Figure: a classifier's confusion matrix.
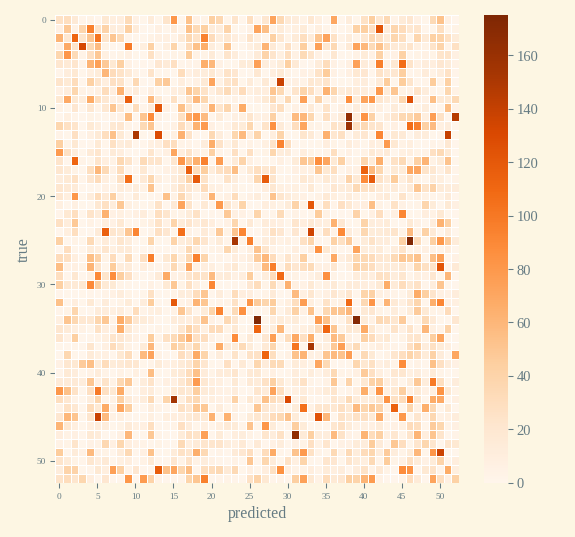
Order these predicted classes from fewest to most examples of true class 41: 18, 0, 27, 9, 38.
0, 27, 38, 9, 18
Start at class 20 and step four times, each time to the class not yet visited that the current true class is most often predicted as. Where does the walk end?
34
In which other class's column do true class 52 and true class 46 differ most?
19
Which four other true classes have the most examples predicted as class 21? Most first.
33, 16, 37, 24
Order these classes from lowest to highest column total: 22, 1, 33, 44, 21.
22, 21, 44, 1, 33
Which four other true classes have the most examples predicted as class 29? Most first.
7, 14, 51, 35
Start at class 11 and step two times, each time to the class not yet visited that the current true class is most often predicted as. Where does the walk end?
27
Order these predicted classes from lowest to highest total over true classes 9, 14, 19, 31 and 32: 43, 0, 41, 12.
0, 43, 12, 41
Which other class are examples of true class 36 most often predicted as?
23
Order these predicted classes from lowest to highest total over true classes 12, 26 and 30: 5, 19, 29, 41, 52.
52, 29, 41, 5, 19
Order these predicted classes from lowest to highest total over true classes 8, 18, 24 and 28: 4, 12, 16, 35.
12, 4, 35, 16
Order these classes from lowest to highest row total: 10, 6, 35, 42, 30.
6, 10, 30, 35, 42
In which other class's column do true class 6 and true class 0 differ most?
15
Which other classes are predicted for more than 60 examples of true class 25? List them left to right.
23, 46, 50
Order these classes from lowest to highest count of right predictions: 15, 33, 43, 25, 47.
33, 47, 15, 43, 25
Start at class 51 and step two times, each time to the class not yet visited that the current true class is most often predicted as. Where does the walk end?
10
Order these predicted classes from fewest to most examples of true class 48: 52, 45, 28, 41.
28, 52, 45, 41
